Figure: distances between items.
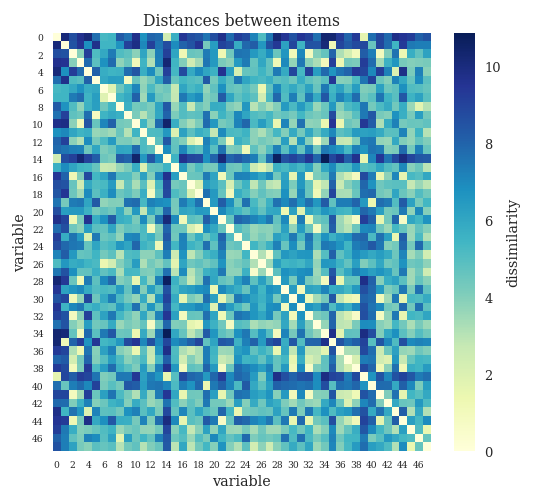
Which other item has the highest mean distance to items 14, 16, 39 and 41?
4
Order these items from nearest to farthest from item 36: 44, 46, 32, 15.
32, 44, 46, 15
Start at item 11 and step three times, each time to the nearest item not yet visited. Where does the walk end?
6
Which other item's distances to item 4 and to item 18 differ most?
12
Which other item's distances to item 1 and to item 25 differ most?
27
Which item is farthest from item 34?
14
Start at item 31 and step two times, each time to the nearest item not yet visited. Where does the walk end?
20
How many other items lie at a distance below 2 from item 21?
7
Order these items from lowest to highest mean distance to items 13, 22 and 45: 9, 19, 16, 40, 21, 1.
9, 16, 21, 19, 40, 1
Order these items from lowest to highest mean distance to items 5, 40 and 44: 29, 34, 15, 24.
15, 34, 29, 24
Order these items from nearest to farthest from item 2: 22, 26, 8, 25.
22, 8, 26, 25
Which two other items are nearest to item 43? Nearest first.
23, 4
